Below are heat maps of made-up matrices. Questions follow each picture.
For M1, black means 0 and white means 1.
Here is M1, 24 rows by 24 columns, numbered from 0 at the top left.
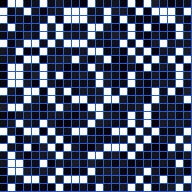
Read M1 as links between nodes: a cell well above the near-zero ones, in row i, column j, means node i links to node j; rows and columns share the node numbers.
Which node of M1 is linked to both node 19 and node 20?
node 1
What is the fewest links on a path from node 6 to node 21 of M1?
2
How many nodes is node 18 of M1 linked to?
10
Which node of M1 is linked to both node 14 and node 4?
node 16
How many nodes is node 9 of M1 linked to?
7
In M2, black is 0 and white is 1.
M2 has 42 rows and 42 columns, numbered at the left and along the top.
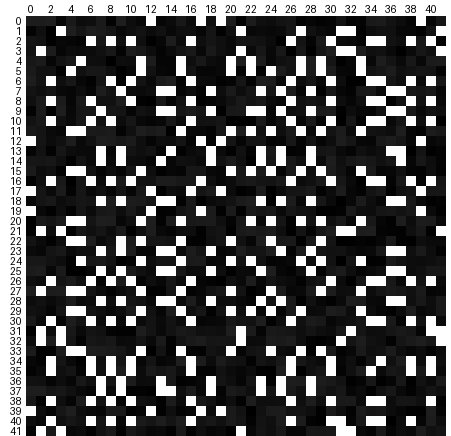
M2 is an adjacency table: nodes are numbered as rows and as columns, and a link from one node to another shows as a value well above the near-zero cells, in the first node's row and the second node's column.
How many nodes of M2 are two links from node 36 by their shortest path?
3
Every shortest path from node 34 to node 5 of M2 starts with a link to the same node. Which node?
node 40
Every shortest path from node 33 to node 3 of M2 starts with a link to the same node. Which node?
node 27
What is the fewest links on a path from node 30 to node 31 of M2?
2
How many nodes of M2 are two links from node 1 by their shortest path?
9
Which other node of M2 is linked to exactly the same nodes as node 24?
node 4
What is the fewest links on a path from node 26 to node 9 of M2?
7
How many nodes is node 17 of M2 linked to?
5
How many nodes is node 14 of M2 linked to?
8
